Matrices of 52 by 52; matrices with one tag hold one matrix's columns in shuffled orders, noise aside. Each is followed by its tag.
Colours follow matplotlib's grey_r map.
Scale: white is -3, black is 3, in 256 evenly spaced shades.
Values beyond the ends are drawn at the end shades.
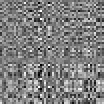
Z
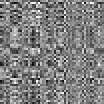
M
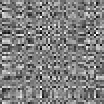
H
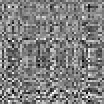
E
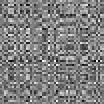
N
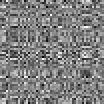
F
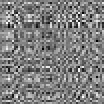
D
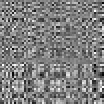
Z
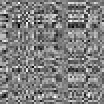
D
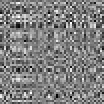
D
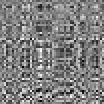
E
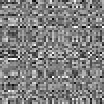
F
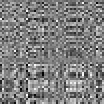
Z
